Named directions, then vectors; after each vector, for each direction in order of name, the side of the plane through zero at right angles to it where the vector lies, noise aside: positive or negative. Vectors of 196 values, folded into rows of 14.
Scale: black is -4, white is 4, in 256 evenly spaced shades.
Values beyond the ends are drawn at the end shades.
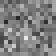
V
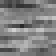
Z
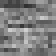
positive, positive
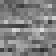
negative, positive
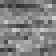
negative, positive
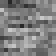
positive, positive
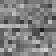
positive, negative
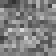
positive, positive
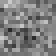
negative, negative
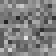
positive, negative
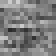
negative, negative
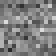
negative, positive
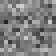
positive, negative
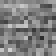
positive, negative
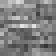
negative, negative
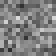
negative, positive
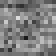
negative, positive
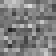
negative, negative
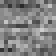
negative, positive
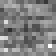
negative, negative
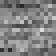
negative, positive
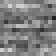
positive, negative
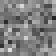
positive, negative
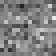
negative, positive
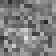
positive, positive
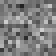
negative, positive
